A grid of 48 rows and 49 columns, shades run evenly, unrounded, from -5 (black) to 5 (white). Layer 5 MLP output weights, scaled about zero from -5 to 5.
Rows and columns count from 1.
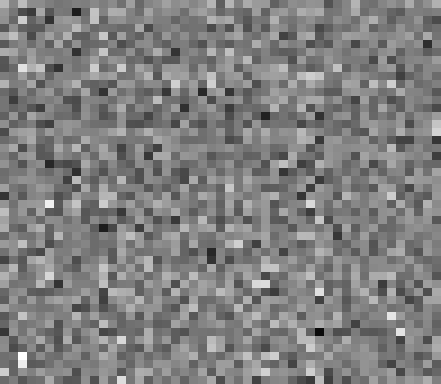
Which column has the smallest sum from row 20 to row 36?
25
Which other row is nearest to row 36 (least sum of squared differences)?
1
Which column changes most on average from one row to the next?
35
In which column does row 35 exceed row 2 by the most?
6
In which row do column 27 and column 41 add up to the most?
31
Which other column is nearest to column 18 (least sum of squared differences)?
15
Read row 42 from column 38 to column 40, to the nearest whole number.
-2 -2 0
